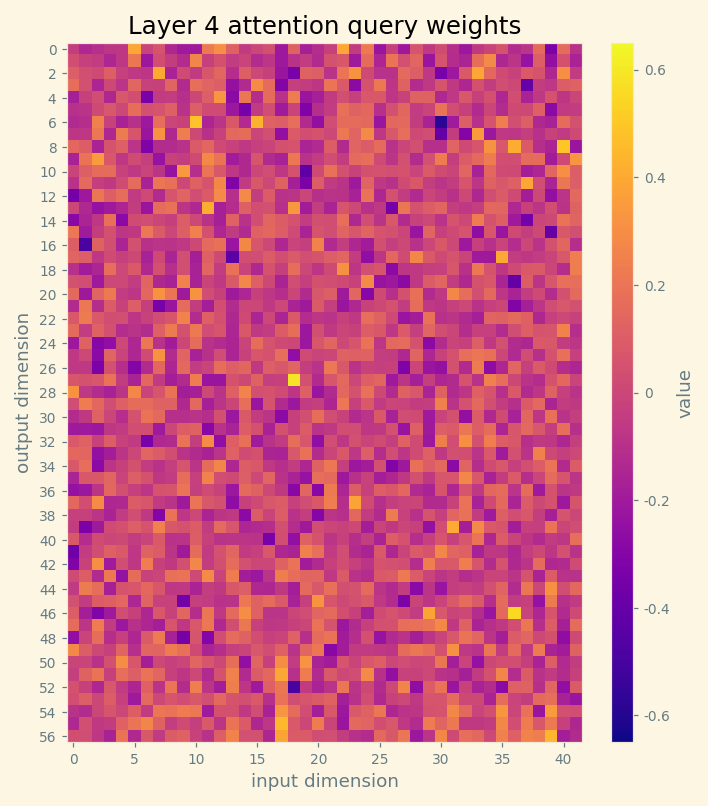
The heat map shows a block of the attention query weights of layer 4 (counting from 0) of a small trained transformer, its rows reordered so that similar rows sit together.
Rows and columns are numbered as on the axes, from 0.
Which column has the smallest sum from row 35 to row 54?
40
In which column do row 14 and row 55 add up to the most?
17
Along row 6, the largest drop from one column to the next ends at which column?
11
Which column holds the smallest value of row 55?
22
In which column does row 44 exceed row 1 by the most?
39
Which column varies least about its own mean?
16
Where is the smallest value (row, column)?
6, 30
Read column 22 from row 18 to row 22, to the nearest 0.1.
0.3 0 -0.2 -0.2 0
